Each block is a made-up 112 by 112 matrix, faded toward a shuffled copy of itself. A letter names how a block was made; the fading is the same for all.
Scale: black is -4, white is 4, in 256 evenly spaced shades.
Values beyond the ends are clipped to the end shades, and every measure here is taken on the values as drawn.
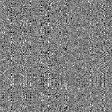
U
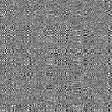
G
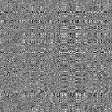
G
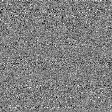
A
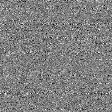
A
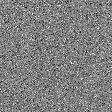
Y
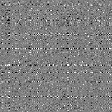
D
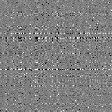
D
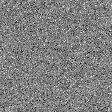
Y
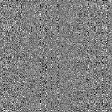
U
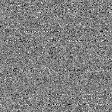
A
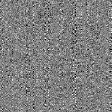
U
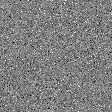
Y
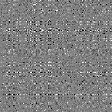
D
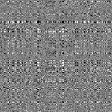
G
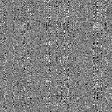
U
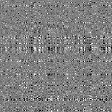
D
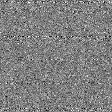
A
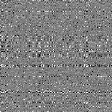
D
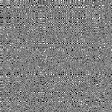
D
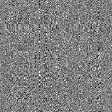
U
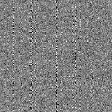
U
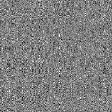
U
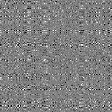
D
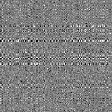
G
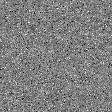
Y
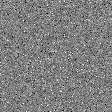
Y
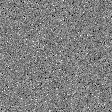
Y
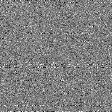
A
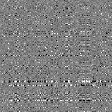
D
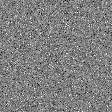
Y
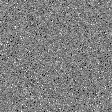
Y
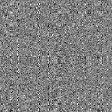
U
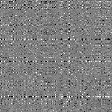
D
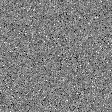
Y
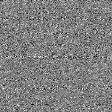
A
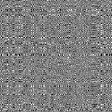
G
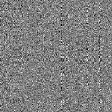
U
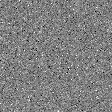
Y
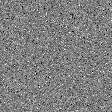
Y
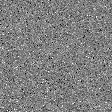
Y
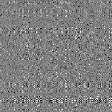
D
